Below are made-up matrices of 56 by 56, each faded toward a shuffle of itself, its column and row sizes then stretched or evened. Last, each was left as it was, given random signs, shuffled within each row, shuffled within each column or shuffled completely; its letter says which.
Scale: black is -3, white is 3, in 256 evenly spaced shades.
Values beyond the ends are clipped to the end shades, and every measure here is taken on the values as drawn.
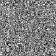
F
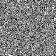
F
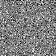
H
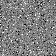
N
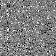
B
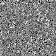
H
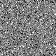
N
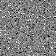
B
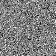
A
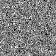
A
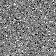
N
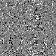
F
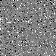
B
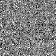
F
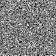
H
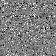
H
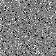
B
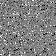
H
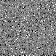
H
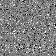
H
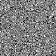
F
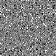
F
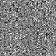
F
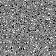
H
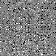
F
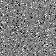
A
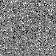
B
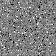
N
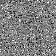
H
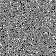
N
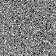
A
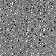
F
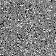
A
